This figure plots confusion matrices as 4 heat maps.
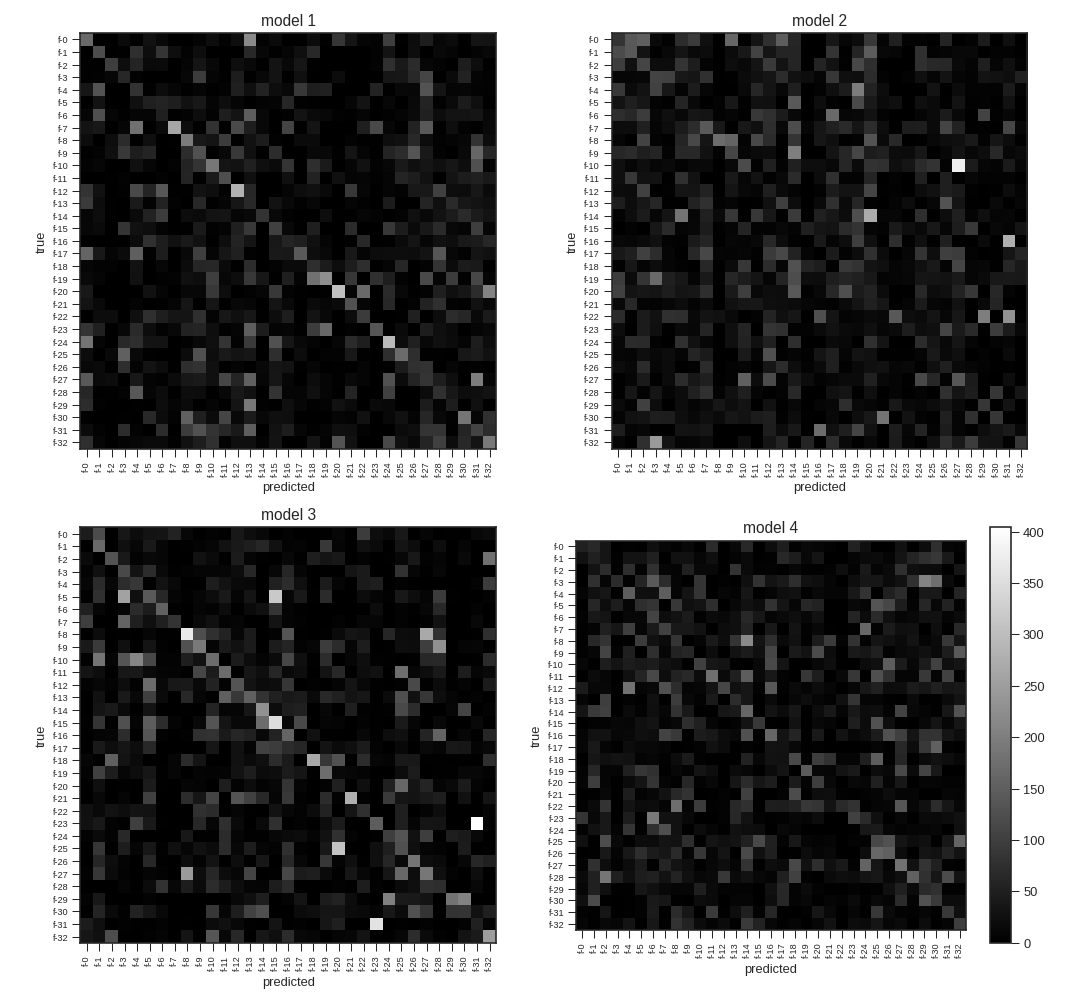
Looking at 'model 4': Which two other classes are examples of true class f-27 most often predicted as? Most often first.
f-24, f-18
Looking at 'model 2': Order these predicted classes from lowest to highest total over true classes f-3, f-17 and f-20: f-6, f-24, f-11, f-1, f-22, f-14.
f-22, f-11, f-1, f-6, f-24, f-14
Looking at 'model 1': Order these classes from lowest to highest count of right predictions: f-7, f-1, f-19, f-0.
f-1, f-0, f-19, f-7
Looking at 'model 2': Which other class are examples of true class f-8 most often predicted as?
f-9
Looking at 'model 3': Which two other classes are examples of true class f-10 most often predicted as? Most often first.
f-4, f-1
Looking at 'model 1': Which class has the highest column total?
f-13
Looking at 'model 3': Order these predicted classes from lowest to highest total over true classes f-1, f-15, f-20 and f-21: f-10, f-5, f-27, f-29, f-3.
f-29, f-27, f-3, f-10, f-5
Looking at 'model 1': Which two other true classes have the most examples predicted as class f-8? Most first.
f-30, f-31
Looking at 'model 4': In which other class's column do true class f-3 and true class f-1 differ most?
f-29
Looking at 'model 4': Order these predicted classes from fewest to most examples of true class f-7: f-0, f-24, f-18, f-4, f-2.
f-0, f-18, f-2, f-4, f-24
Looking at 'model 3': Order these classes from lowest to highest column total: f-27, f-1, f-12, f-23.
f-23, f-12, f-27, f-1
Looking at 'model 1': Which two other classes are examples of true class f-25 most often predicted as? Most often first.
f-3, f-9
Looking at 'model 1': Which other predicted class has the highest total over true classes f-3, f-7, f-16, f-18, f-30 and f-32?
f-27
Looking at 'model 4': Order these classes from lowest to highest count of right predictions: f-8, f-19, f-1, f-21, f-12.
f-21, f-1, f-8, f-12, f-19
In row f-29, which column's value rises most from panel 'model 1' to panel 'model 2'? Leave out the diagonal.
f-2
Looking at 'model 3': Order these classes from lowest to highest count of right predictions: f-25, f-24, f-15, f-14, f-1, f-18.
f-24, f-25, f-1, f-14, f-18, f-15
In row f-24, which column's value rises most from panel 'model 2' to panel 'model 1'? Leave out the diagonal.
f-0
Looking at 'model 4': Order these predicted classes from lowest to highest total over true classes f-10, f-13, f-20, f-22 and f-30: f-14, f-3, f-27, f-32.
f-3, f-32, f-14, f-27
